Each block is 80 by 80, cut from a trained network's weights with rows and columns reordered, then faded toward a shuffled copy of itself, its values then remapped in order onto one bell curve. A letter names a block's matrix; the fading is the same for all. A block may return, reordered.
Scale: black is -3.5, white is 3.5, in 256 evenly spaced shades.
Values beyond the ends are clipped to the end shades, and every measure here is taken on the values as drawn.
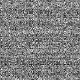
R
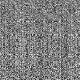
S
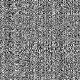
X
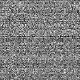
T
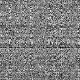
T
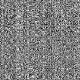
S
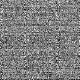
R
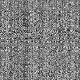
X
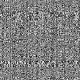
S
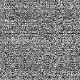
T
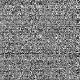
T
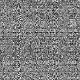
R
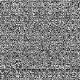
T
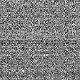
R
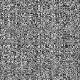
S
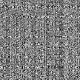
X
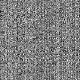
X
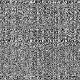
S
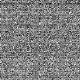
R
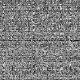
T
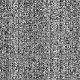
X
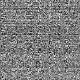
R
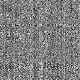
S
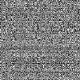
R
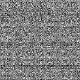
R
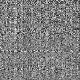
S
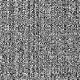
X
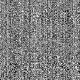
X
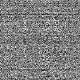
R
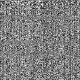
S
